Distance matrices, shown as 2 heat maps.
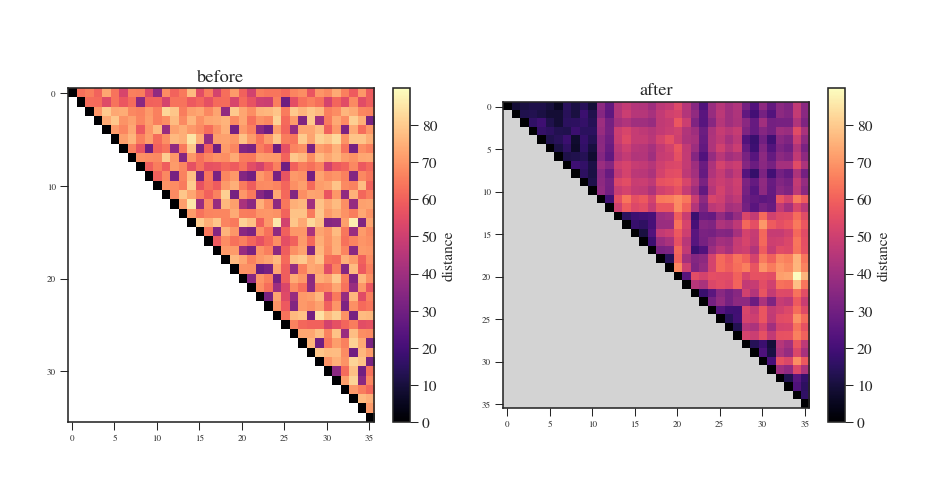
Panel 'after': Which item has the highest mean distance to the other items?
20
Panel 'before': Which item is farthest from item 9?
14
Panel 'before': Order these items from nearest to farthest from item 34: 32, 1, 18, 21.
1, 18, 32, 21
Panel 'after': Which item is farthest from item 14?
30
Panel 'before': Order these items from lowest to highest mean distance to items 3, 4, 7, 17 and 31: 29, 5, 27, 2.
27, 29, 2, 5
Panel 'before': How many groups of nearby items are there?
9
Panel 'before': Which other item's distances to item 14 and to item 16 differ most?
5
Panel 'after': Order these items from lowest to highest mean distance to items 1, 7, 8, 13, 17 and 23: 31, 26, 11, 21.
31, 26, 11, 21
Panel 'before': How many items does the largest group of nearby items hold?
10
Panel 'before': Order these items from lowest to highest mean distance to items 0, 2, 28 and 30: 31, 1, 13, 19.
1, 31, 13, 19
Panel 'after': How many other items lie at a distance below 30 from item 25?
3
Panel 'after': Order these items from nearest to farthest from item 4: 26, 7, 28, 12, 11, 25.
7, 28, 12, 11, 26, 25
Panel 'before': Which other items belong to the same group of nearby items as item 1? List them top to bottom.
8, 25
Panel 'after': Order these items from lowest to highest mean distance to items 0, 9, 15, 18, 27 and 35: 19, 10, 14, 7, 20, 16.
10, 7, 16, 14, 19, 20
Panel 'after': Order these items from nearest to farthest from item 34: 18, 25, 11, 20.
11, 25, 18, 20
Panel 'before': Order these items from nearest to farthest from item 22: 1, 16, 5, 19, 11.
19, 11, 1, 16, 5
